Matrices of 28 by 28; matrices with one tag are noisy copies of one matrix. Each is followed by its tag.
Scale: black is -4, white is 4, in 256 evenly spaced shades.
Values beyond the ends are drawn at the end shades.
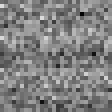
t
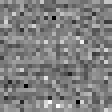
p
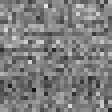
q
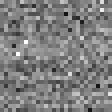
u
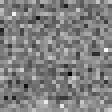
p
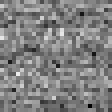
t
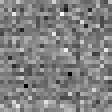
p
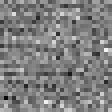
p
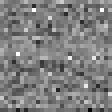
u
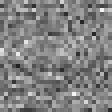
u
